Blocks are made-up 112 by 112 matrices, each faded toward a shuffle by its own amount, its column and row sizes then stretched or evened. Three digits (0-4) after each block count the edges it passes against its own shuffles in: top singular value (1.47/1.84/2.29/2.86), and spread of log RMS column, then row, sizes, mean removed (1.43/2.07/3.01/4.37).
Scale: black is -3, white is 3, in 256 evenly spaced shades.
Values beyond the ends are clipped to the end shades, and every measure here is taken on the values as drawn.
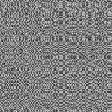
4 0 2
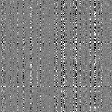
4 4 2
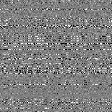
3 0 4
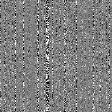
1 4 0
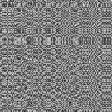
4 1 0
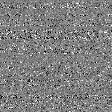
0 0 3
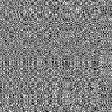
4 0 2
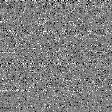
1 0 2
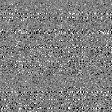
3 1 3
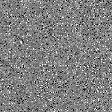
2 1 1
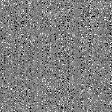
1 3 1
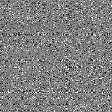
3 1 2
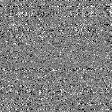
2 1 3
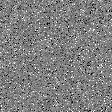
0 0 0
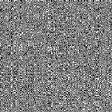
3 2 2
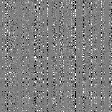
3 4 2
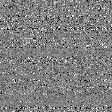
1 0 3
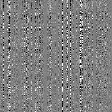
3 4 1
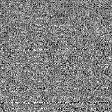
2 1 2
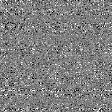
2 1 3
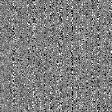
1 3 0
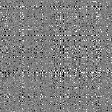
3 3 3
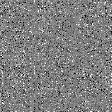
1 2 1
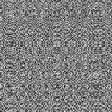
4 0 1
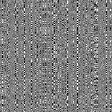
4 4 0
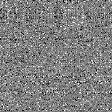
2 0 2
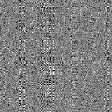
4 3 1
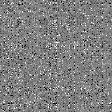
2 2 1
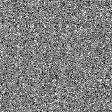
2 0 0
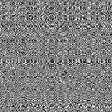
4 0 3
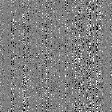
0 4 0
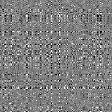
4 3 3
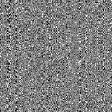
3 3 0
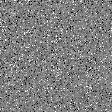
0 1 1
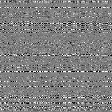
4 0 4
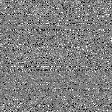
2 0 3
